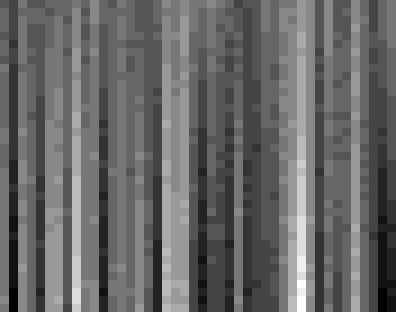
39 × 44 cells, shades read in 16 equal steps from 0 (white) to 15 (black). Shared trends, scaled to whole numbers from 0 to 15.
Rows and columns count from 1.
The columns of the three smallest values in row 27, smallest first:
34, 9, 19
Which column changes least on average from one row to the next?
30
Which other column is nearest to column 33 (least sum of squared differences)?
40
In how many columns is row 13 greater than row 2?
16
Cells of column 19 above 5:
20
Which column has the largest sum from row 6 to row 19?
2
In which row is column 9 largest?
1
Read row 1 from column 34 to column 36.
6 7 10
